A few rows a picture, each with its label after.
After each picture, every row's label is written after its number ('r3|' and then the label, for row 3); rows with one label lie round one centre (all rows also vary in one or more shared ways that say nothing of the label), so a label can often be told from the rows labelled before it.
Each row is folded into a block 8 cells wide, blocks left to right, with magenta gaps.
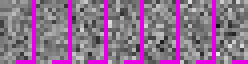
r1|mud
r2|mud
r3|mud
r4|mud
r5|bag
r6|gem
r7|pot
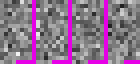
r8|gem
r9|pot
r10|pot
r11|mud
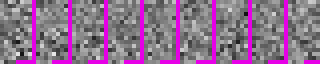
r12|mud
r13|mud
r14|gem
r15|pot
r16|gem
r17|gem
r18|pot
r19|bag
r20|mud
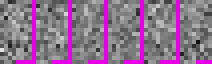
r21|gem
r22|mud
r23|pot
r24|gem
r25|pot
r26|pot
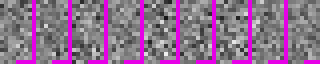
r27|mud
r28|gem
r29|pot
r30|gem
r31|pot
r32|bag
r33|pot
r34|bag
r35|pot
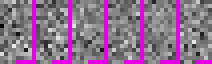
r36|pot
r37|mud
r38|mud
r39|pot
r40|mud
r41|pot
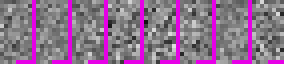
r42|pot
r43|gem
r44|bag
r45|pot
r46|gem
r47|gem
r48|mud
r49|gem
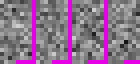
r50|mud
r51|gem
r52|pot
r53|bag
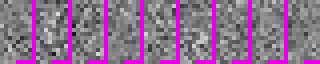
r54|mud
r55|bag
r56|mud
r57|gem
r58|pot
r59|gem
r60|bag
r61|pot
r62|pot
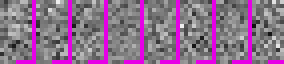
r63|mud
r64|bag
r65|gem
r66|bag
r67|bag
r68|mud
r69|gem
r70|pot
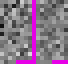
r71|mud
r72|gem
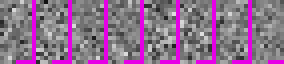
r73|gem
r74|mud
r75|gem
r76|gem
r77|mud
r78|mud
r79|pot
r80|mud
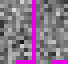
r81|pot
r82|bag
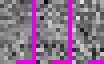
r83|mud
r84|gem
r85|gem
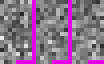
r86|pot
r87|gem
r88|mud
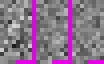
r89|gem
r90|pot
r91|bag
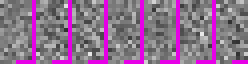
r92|bag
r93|gem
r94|bag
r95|pot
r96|mud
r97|mud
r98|bag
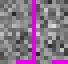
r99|pot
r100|gem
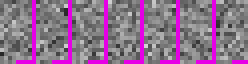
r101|gem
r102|gem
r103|mud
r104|bag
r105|bag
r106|mud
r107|gem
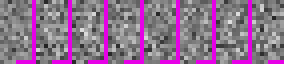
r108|pot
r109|bag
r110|bag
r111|bag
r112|pot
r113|gem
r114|gem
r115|bag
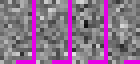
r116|gem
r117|mud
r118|mud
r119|pot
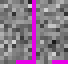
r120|bag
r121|gem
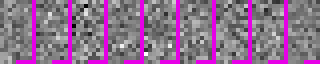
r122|mud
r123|mud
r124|mud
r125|bag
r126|pot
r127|gem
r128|mud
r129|bag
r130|bag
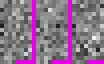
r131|gem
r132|mud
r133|bag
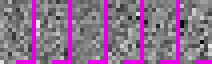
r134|gem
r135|bag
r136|pot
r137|mud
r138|gem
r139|gem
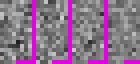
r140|pot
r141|gem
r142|gem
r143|gem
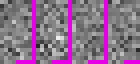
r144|gem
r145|bag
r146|gem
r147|gem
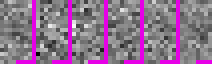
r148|pot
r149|bag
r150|bag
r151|gem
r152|bag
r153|pot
